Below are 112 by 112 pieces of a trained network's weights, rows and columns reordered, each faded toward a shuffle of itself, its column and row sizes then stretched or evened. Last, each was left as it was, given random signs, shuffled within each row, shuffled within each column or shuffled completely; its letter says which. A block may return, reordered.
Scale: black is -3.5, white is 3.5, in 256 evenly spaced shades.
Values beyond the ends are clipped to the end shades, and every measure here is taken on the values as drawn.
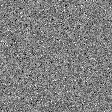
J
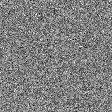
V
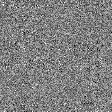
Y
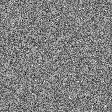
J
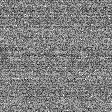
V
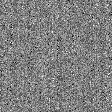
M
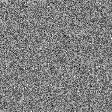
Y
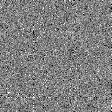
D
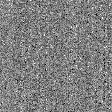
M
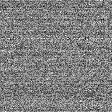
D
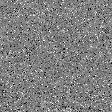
V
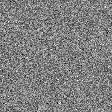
V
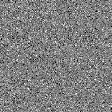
D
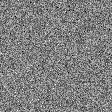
J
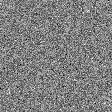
J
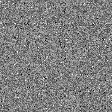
Y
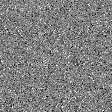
V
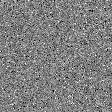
J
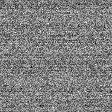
D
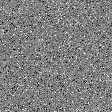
J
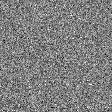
V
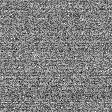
V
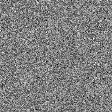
Y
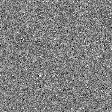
Y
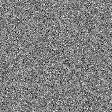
M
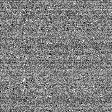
D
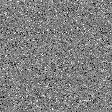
V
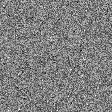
M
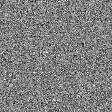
V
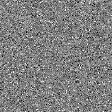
D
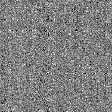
D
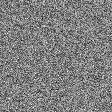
J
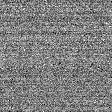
V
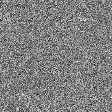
Y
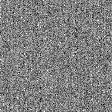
M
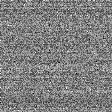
D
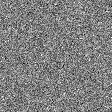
J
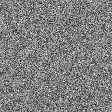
J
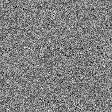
Y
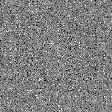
D
